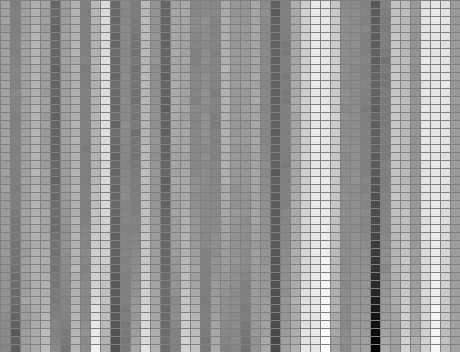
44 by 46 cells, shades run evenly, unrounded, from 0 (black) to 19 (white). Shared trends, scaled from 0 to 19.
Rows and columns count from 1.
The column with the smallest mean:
38
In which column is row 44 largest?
33
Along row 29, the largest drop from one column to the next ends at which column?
12
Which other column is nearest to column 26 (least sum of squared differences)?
3
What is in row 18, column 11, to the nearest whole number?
16
